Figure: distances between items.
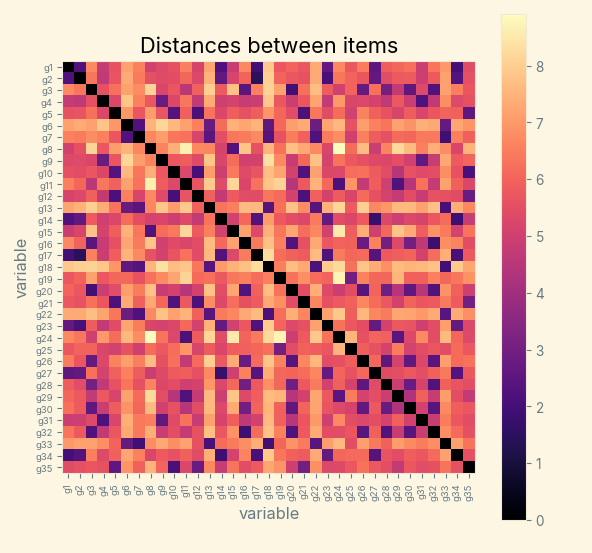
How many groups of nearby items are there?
8
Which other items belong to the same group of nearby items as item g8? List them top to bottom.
g15
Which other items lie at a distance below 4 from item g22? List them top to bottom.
g6, g7, g13, g18, g33
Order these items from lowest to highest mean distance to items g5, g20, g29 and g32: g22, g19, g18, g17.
g17, g19, g22, g18
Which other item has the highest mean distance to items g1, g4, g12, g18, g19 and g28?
g24
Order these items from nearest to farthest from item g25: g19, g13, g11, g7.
g19, g7, g13, g11
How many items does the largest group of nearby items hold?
7
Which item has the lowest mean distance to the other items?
g14
